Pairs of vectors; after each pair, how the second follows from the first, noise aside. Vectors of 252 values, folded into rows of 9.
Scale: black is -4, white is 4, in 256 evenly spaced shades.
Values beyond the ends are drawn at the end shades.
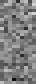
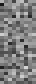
wrapped around.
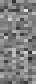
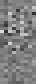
reversed, partly zeroed.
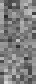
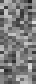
reversed, negated.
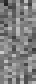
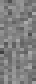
wrapped around, shrunk.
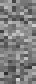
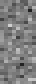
reversed, partly zeroed.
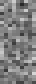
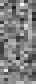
negated.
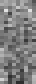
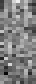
reversed, negated.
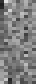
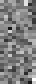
reversed, negated.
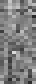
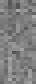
negated, shrunk.
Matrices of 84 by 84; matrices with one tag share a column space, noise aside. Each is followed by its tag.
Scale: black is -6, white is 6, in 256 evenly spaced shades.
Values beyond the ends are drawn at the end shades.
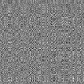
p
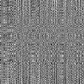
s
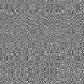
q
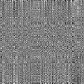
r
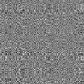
q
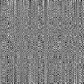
r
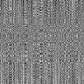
s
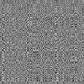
p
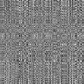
s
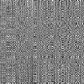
r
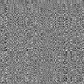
p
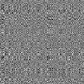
q
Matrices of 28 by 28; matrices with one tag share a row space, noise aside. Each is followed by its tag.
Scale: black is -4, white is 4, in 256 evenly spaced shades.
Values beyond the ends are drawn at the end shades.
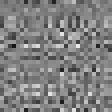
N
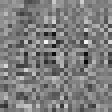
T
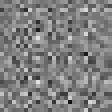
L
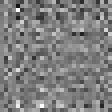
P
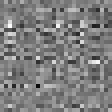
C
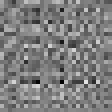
N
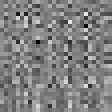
L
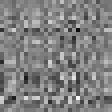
N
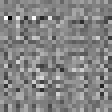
P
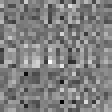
N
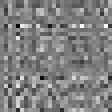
P
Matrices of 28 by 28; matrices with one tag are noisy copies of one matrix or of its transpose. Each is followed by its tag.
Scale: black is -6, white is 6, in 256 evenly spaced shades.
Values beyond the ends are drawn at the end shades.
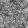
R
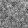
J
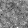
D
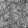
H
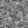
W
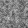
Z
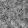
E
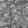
H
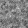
Z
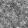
D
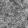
R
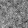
J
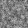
W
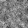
E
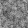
D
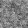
D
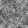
R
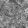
R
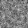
W
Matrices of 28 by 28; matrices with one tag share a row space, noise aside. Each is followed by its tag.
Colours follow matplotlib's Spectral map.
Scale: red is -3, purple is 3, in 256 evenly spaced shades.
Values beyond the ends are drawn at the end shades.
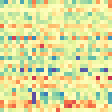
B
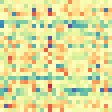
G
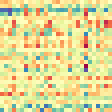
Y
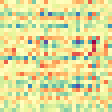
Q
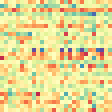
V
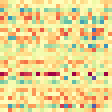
V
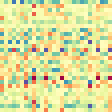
B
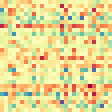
V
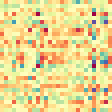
Q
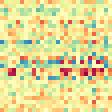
V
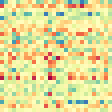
G
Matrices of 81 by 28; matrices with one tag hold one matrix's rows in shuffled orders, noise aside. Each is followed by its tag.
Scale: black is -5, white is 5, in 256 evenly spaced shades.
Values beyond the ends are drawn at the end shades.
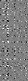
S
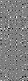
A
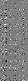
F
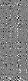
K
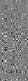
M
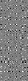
A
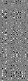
M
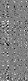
S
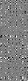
A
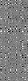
A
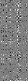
K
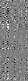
S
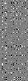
M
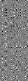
M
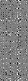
K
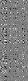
F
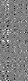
S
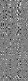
K
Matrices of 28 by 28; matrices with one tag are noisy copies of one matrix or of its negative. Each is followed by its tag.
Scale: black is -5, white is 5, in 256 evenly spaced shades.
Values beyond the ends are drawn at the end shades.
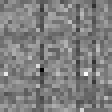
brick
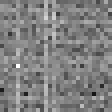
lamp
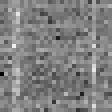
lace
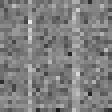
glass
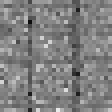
glass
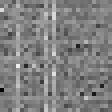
lamp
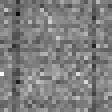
lace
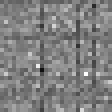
brick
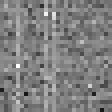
lamp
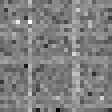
glass
